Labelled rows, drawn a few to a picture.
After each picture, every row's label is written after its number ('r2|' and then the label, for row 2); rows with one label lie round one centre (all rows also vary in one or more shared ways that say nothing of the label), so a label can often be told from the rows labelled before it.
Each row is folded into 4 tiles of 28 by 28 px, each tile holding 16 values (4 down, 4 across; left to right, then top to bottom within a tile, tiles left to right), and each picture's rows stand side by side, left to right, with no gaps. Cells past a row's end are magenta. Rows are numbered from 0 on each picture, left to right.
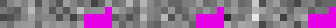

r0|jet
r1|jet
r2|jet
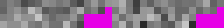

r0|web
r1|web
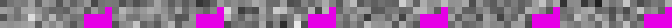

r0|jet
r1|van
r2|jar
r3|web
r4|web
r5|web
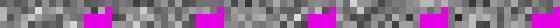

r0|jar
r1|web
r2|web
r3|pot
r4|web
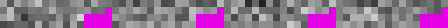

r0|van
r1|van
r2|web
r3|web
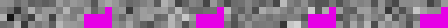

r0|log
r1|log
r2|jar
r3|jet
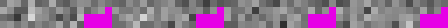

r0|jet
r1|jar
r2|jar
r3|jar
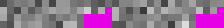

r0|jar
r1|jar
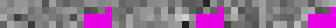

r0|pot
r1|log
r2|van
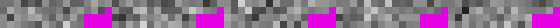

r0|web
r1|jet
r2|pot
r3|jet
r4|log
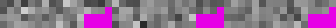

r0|van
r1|van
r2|jet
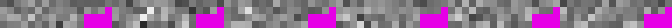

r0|jar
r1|jar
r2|pot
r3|van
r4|van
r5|jar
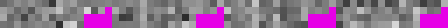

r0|jar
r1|jet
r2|jet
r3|van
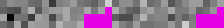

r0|log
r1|jet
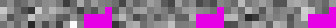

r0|jar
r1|van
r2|van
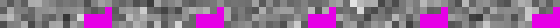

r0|van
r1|web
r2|jar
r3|pot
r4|van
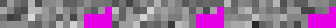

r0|jet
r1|jar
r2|pot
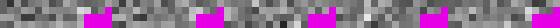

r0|van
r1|van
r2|jar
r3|jet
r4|van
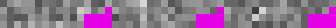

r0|jet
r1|jet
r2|jar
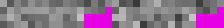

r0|van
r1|van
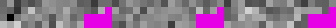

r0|log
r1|jar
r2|web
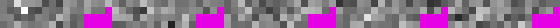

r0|pot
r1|jar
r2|web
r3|jar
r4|jet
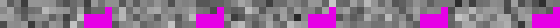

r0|van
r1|van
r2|pot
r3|jet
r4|van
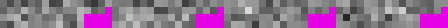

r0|van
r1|web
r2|pot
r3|log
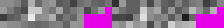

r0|jet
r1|jet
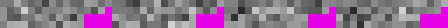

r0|pot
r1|van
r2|log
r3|log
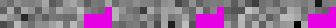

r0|van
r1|jar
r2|log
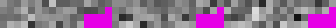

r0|pot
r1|pot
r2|jet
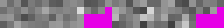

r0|van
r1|jar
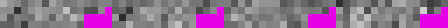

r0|log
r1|log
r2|van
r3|jar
